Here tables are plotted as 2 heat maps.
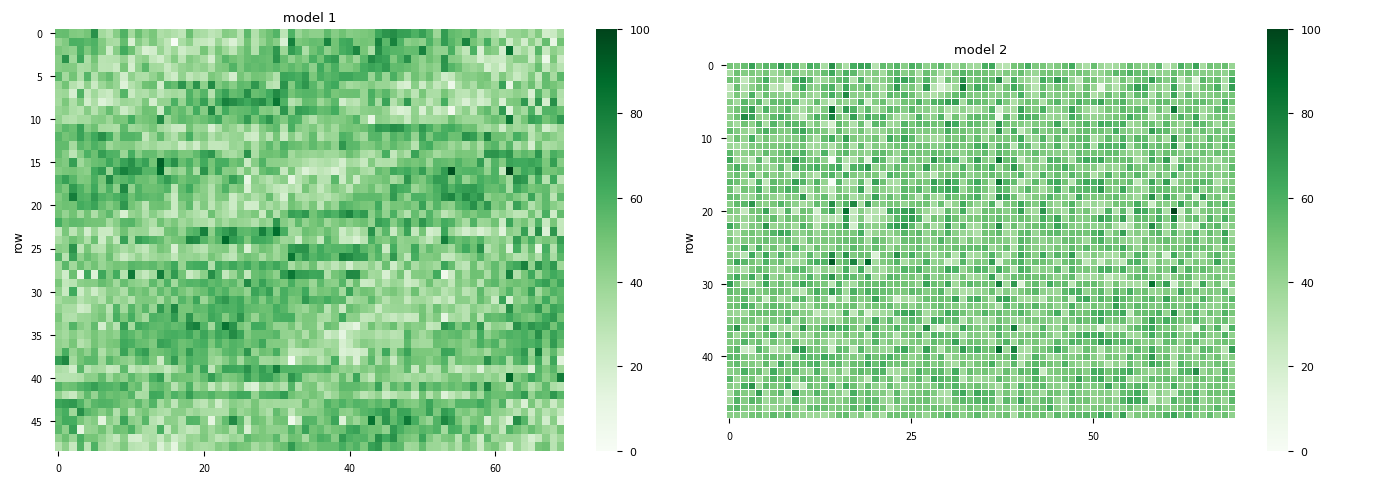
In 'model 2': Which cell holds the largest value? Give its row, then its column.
20, 61
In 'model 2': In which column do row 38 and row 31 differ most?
14
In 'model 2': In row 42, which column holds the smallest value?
43
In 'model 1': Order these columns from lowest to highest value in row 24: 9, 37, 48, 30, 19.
48, 30, 37, 9, 19
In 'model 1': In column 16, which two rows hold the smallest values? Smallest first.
1, 48
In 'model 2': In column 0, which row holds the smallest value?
3
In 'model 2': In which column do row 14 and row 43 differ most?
19
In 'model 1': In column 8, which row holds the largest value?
16
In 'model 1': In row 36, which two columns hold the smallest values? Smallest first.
39, 40
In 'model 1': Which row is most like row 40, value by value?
10
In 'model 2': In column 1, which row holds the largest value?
36
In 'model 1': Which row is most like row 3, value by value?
4
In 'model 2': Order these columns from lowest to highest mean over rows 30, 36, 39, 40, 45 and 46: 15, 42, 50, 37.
50, 42, 15, 37
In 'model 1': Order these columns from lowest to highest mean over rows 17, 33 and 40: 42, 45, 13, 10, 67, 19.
42, 45, 67, 19, 13, 10
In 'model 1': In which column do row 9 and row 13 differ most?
21
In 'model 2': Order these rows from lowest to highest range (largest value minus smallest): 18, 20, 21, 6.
18, 21, 6, 20
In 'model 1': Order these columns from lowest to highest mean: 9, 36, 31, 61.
61, 36, 31, 9
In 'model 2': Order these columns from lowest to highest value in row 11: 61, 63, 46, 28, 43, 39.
39, 46, 28, 43, 63, 61
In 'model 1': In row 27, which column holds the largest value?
64
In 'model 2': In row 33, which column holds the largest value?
53
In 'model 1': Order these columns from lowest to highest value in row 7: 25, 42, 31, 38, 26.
42, 38, 25, 31, 26
